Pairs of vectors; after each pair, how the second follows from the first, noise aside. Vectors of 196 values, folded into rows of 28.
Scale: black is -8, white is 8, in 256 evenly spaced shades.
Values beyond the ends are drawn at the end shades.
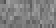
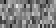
scaled up.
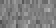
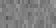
reversed, negated, shrunk.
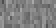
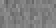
negated, shrunk.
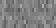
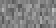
shuffled.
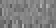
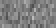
shuffled.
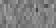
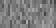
shuffled.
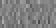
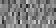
negated, scaled up.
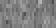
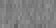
reversed, negated, shrunk.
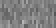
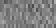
shuffled.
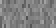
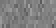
negated, partly zeroed.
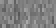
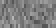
shuffled.
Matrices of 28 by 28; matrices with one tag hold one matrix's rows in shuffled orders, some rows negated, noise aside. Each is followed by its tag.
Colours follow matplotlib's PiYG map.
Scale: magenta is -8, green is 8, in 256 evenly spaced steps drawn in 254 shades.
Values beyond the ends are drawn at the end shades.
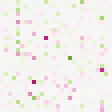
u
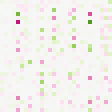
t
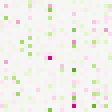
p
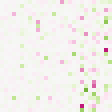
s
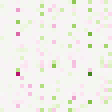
t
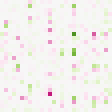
p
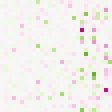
s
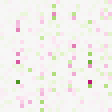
t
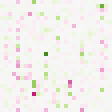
u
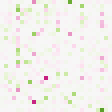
u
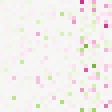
s
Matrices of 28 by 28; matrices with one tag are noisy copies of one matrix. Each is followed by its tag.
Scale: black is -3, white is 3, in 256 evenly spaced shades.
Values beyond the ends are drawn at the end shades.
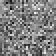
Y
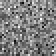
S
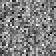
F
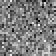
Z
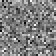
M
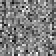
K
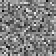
M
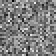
F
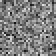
K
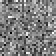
Y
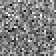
S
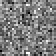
Y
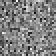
F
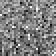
S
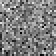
S
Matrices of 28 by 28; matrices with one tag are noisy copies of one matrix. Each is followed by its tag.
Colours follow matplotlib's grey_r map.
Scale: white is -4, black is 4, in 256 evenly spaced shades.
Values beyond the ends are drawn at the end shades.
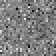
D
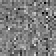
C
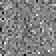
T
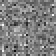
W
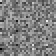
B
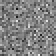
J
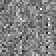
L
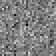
W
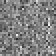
L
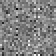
J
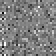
T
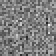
L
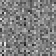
T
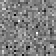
W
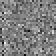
T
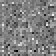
W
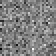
B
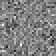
W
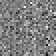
C
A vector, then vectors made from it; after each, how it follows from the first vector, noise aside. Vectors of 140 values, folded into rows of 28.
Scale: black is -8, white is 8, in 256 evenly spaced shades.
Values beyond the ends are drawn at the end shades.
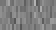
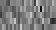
negated, scaled up.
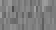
wrapped around, partly zeroed.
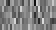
negated, scaled up.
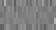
wrapped around, partly zeroed.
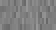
wrapped around, negated, shrunk.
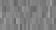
wrapped around, negated, shrunk.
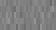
wrapped around, shrunk.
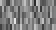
negated, scaled up.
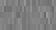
wrapped around, negated, shrunk.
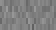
wrapped around, negated, shrunk.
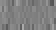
wrapped around, partly zeroed.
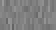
wrapped around, negated, shrunk.
